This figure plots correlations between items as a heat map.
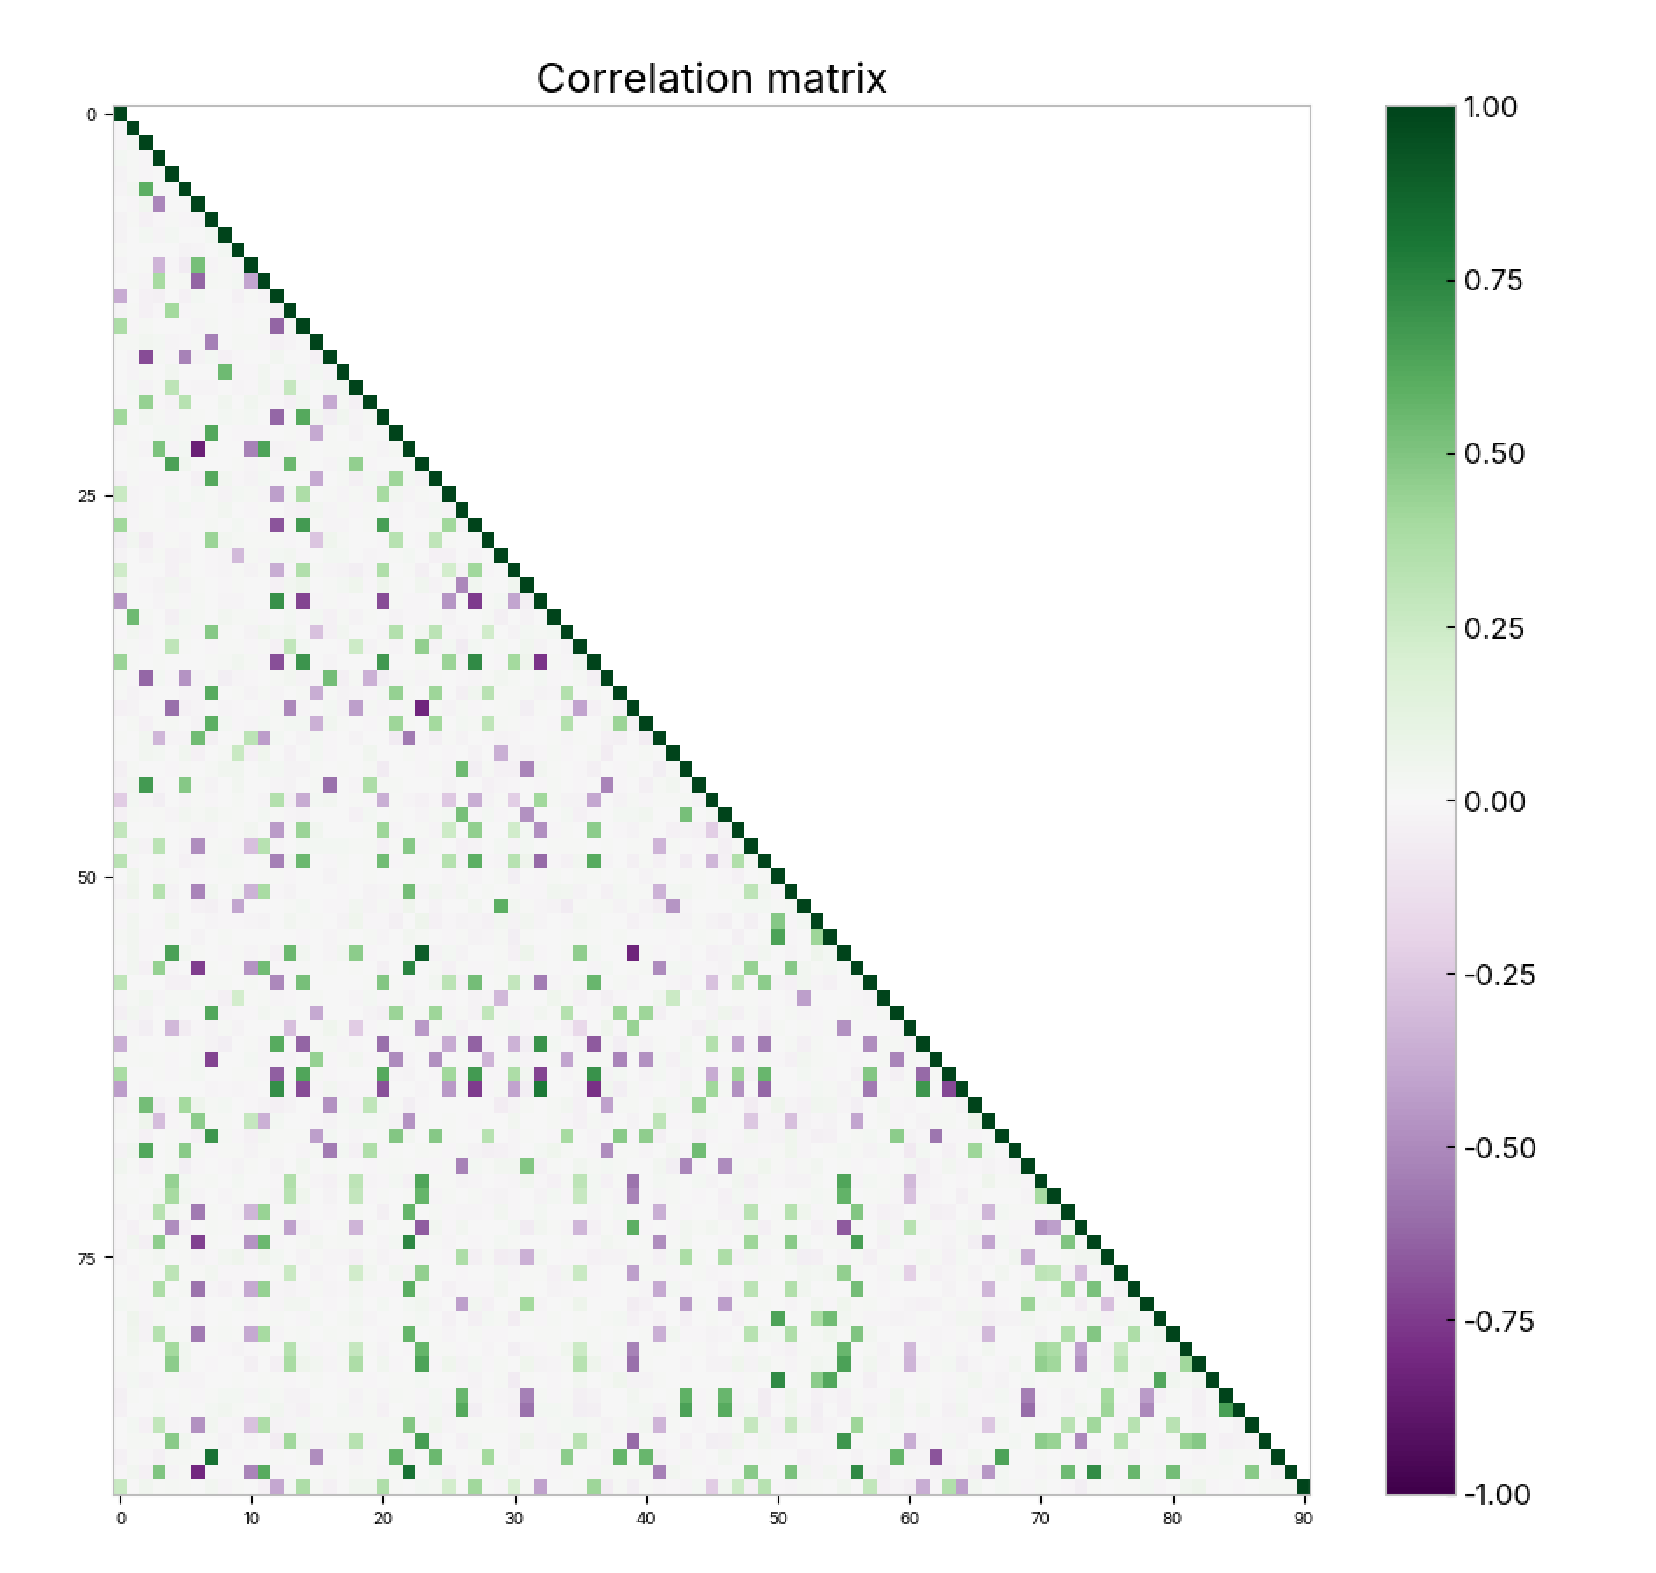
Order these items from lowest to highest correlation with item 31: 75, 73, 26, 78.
26, 75, 73, 78
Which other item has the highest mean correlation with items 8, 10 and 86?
17
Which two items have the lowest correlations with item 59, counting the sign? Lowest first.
62, 15
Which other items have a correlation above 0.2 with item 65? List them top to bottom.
2, 5, 19, 44, 68
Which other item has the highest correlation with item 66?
6
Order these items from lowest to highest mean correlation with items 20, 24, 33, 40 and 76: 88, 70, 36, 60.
60, 70, 36, 88
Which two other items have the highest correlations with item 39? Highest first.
73, 60
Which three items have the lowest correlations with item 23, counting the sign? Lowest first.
39, 73, 60
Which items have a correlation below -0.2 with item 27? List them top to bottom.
12, 32, 45, 61, 64
